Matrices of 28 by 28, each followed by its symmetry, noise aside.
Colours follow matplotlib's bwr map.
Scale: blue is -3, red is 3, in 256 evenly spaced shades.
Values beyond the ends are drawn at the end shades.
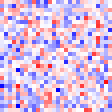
no symmetry.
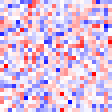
antisymmetric.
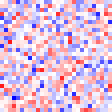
symmetric.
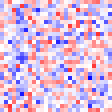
mirrored top to bottom.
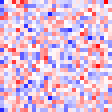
mirrored top to bottom.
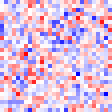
antisymmetric.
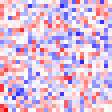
symmetric across the other diagonal.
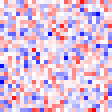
antisymmetric.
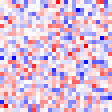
antisymmetric.
